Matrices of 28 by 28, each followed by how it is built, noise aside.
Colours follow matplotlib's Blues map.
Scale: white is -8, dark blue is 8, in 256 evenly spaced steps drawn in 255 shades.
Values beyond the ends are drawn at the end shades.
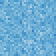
repeating rows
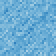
Hankel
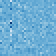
uneven columns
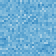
blocks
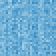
blocks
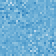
block diagonal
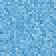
noise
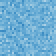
repeating rows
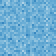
repeating rows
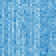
blocks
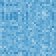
blocks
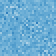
block diagonal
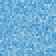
noise
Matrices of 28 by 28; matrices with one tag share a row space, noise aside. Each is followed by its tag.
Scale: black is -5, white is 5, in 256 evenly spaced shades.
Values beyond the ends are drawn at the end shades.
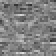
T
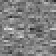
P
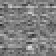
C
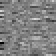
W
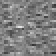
P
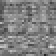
C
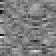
W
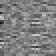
W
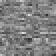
T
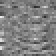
W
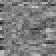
W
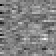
W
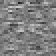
P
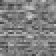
C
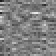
W
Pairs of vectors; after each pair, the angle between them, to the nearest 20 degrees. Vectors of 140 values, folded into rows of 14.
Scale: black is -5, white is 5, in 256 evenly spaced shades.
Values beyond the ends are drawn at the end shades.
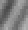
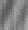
20 degrees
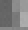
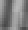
80 degrees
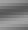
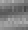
20 degrees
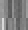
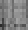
140 degrees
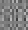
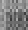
140 degrees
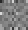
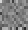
140 degrees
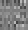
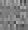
160 degrees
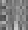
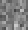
40 degrees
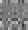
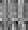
140 degrees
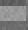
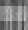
40 degrees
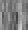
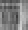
40 degrees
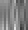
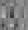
120 degrees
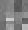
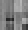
160 degrees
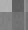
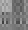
40 degrees
